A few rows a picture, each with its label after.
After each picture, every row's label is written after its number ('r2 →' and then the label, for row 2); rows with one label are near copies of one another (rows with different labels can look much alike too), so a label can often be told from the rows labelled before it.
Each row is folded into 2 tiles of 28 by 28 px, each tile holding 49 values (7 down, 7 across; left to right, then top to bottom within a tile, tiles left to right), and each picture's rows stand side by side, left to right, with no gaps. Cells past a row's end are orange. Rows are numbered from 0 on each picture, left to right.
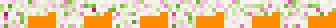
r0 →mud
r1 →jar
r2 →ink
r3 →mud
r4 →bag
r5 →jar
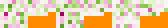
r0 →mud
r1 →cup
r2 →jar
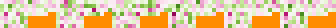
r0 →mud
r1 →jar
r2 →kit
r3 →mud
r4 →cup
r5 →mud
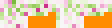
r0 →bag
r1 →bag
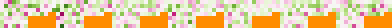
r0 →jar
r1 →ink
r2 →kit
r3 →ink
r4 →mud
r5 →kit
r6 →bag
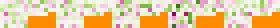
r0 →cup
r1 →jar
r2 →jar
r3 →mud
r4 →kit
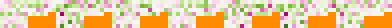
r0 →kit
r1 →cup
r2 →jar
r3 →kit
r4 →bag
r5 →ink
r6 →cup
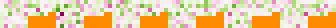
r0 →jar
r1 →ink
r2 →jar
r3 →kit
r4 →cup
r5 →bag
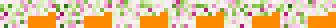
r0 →ink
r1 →ink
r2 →jar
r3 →jar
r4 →bag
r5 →mud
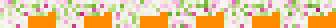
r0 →bag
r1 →bag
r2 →mud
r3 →kit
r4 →bag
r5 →jar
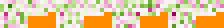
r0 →mud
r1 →cup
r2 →kit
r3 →cup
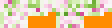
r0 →jar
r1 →kit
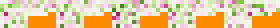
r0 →cup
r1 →mud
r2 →ink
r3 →ink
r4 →jar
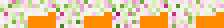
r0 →cup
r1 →ink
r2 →ink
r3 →mud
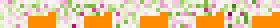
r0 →bag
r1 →bag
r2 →cup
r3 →kit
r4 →mud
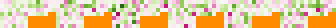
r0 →kit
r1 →jar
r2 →ink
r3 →bag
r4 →mud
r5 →kit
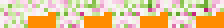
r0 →cup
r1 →kit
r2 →kit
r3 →kit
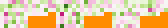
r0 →cup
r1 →mud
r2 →kit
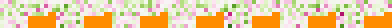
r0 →bag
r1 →ink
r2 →kit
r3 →jar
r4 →ink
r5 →bag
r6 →ink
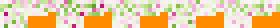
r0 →cup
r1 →bag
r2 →bag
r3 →ink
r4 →bag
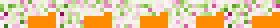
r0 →ink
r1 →cup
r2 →jar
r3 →bag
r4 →ink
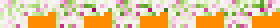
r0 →bag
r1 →jar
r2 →jar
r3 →jar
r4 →kit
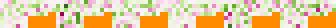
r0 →bag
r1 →mud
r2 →kit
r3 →bag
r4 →ink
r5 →bag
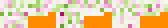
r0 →kit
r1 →cup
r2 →bag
